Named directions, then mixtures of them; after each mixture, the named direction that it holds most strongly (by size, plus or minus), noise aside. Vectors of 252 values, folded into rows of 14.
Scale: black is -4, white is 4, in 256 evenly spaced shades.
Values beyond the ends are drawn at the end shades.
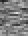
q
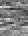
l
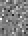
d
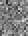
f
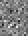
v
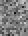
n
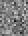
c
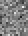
n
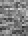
l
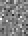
d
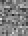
d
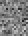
f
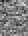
q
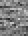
l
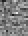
q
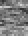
l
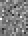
d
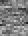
q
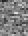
q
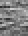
l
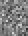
d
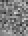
c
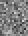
c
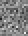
v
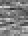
l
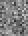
c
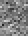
v
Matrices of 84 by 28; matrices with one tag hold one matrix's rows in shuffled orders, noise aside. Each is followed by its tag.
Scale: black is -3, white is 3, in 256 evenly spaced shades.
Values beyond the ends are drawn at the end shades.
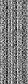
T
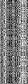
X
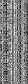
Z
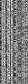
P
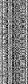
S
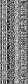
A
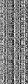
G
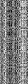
X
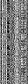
A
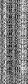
X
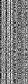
P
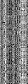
X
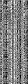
Z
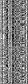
S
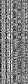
P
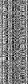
S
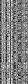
P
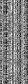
Z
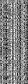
Z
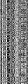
A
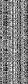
Z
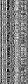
A
